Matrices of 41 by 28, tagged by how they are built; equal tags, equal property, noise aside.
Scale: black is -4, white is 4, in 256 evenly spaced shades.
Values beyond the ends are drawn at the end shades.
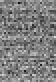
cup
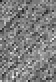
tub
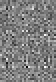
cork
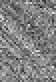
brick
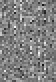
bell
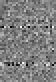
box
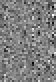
bell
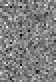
bell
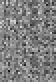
cup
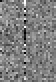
bell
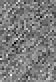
tub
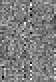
bell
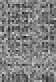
cup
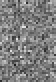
cup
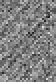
tub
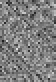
brick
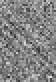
brick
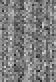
cup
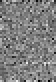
box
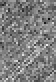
tub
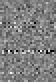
box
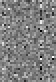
bell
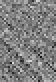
brick
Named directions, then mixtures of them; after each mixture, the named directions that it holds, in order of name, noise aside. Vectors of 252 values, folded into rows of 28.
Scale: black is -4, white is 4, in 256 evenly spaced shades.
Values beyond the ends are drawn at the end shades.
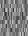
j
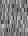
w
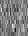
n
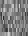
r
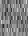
w.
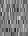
n, r, w.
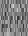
j, r, w.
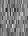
j, n.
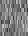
w.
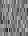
r, w.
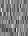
n, r.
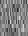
n, w.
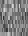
r.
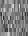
r.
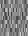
j.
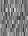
j, n.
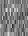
j, n, r.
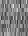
r, w.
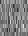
n, w.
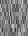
j, n.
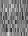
j, r.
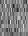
n, w.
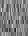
n, r.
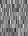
j, n, w.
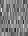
n, r, w.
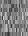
j, r.
